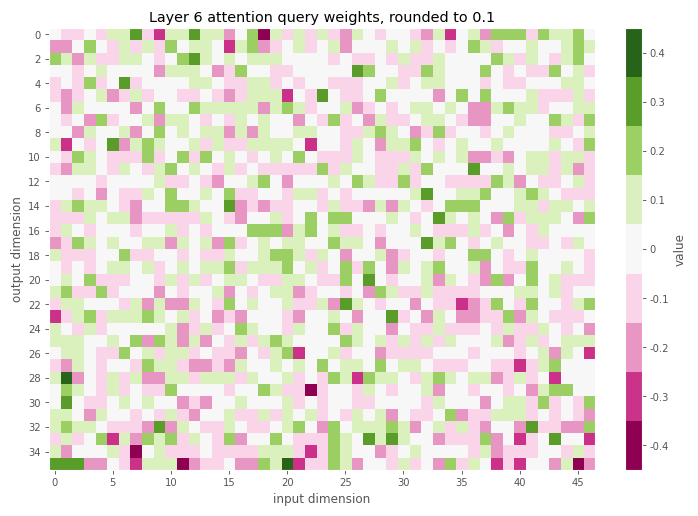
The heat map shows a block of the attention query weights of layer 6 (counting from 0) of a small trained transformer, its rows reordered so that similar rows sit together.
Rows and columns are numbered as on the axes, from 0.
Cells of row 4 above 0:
11
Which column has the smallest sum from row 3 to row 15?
1
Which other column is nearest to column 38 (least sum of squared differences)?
12
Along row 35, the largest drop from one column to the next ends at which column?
21
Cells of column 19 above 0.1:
4
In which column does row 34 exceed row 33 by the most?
5
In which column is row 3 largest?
26
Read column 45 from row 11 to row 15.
-0.2 0.1 -0.1 0 -0.2
